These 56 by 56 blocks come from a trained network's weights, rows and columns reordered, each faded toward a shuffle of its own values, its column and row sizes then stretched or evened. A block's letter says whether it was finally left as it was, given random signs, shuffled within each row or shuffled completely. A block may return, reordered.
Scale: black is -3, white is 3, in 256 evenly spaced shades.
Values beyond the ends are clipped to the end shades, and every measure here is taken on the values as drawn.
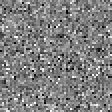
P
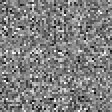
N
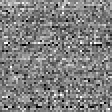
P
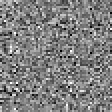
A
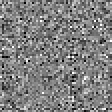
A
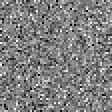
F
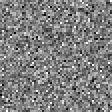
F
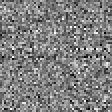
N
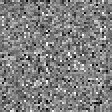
N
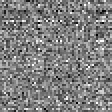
A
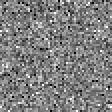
F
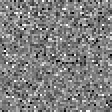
P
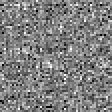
A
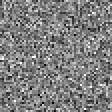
F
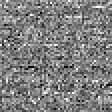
P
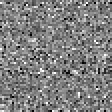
P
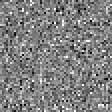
N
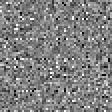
N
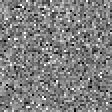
F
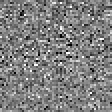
A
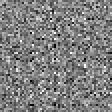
N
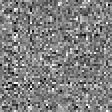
A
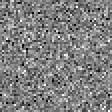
F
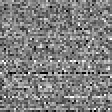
P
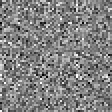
N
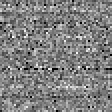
P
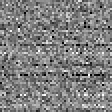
A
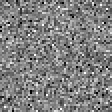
F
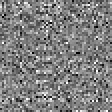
A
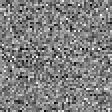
P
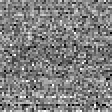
P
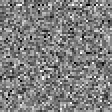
N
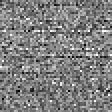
P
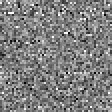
P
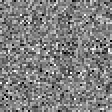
P
